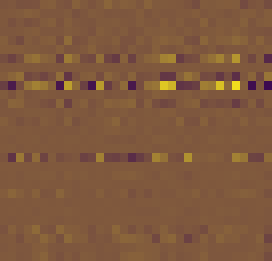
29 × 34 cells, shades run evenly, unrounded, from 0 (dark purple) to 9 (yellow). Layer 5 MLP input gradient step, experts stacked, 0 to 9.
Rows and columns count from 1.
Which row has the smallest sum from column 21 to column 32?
9
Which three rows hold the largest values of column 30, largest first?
10, 7, 18
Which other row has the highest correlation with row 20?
27
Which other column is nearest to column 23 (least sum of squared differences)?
1
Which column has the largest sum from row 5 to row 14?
30
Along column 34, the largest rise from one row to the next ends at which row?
11
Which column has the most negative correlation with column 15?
20
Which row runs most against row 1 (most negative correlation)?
2
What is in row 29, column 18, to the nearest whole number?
4
